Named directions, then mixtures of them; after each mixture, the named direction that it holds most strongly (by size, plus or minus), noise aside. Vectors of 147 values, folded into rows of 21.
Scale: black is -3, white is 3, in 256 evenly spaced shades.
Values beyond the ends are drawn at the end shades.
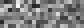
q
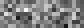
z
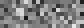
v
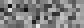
z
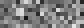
v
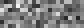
q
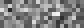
z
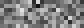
v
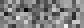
z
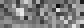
v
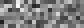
q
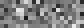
v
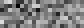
q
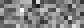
v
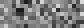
v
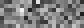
v
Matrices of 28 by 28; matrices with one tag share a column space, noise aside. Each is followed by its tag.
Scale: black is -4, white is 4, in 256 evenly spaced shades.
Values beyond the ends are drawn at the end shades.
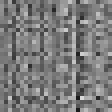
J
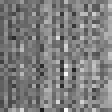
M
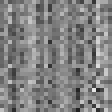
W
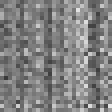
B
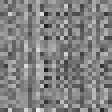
M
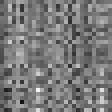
W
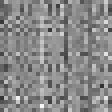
J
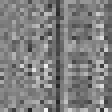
M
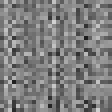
B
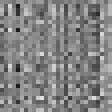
J
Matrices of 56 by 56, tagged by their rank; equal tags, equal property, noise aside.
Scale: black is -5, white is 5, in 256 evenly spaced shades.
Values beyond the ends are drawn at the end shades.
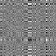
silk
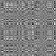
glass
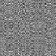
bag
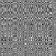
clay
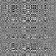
glass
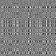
silk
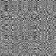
bag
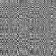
clay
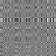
silk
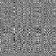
bag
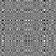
glass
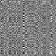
clay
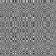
silk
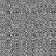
bag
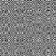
clay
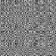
clay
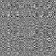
bag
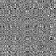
clay
